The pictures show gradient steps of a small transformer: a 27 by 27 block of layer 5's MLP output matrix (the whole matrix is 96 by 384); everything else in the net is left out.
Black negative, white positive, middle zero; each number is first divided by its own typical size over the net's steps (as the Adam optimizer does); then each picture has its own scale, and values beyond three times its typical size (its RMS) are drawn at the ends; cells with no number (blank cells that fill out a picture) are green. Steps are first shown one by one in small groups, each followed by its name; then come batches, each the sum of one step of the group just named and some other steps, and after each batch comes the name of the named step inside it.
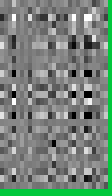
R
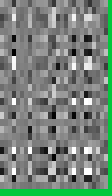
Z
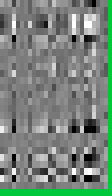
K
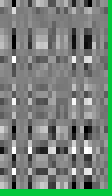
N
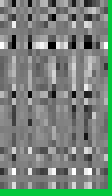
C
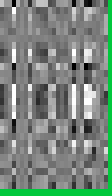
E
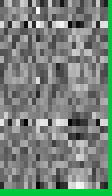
C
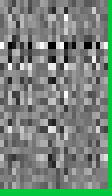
C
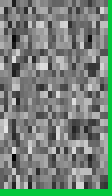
N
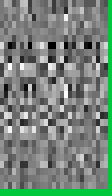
C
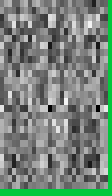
K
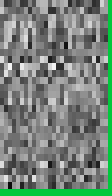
K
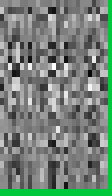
R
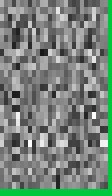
C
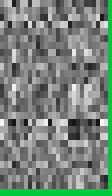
E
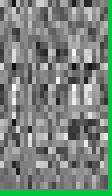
E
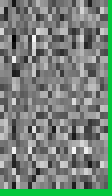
N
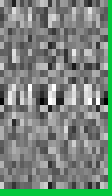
E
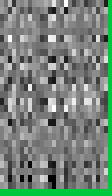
E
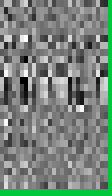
C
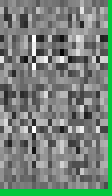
R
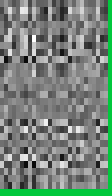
C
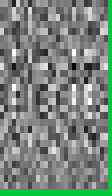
E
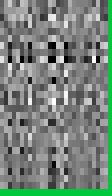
R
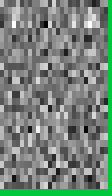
K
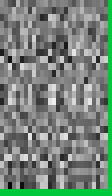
E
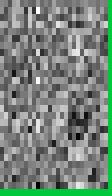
R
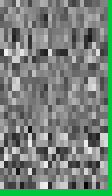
N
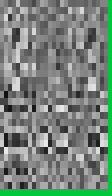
C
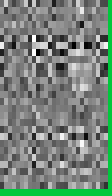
C
